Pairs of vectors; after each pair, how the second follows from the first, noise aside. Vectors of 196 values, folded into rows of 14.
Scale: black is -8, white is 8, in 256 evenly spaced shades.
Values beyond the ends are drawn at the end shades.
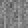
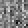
reversed, scaled up.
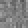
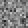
wrapped around, scaled up.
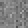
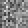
wrapped around, scaled up.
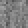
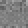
negated, partly zeroed.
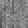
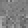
negated, partly zeroed.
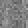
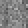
negated.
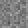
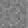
wrapped around, shrunk.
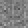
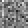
reversed, scaled up.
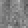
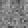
negated.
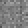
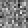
wrapped around, scaled up.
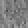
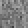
reversed.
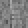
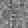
negated.
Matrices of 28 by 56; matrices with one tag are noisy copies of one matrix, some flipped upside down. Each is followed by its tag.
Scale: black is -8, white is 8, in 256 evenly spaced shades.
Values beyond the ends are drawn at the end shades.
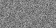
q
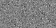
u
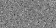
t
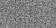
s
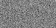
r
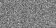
u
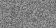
r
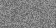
r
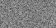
t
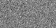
u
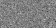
t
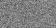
u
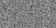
s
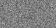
t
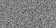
t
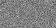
q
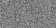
s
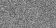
q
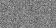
s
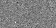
t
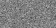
s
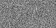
r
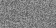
r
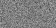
t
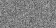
s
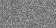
r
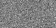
t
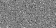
s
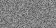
t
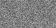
q
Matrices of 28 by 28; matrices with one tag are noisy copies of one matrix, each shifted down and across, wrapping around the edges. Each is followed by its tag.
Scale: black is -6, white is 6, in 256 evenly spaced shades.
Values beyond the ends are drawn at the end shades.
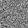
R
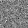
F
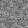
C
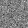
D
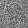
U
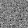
F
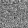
C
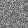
D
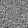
R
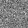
C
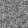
D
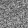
C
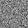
R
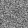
C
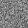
R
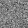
C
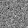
U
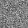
C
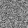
F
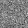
C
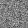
D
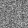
D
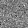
C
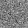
C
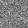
C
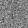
F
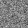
D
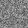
D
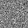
R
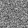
F
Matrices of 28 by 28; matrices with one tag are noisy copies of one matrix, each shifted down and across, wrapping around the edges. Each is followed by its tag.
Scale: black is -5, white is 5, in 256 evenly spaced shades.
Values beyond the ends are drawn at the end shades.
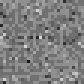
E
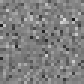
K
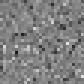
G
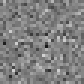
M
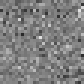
E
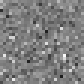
G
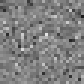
G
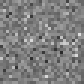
K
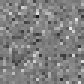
E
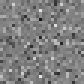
M
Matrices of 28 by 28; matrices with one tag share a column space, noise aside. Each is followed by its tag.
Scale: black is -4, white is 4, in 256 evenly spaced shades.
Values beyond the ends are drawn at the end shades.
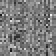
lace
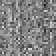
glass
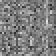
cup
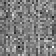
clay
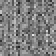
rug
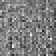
glass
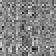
cup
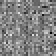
rug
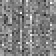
rug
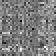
cup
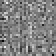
clay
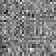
clay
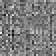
rug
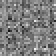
glass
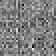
glass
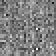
lace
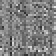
cup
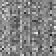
cup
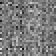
cup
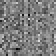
lace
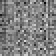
lace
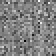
clay
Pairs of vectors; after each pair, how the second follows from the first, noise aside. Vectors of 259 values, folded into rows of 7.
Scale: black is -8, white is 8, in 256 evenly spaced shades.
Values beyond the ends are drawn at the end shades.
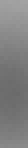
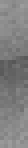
wrapped around, negated.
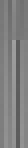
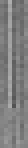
reversed, negated.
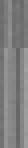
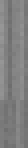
reversed, shrunk.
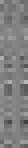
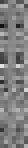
reversed, scaled up.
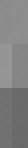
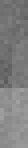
negated.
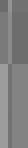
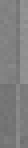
reversed, shrunk.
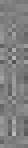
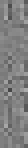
wrapped around, negated.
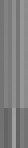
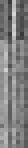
reversed, scaled up.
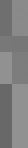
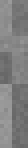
negated.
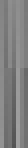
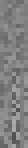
sign-scrambled.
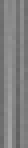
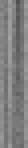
reversed, negated.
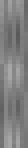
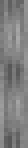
negated.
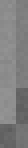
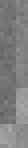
negated.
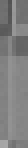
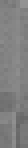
reversed, shrunk.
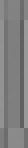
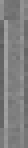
reversed, negated.
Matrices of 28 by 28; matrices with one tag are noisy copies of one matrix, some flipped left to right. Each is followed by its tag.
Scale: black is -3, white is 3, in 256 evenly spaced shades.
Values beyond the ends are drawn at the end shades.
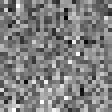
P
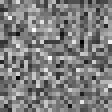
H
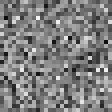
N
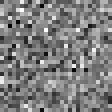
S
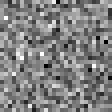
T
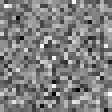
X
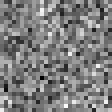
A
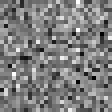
H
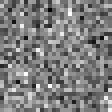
A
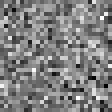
H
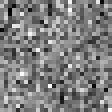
A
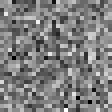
T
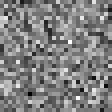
H
